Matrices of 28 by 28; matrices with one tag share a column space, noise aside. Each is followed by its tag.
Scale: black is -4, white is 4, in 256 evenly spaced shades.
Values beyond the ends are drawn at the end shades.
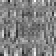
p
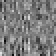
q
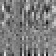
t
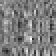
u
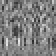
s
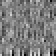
p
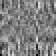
q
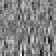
q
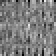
p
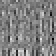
u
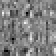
u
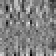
t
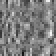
p
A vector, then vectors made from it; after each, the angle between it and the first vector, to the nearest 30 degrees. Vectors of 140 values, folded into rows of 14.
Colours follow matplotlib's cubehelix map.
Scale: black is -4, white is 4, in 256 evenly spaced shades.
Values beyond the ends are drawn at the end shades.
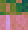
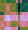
30 degrees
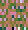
90 degrees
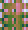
120 degrees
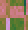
90 degrees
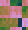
90 degrees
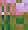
150 degrees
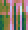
120 degrees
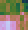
30 degrees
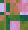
120 degrees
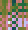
60 degrees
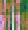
60 degrees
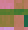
90 degrees
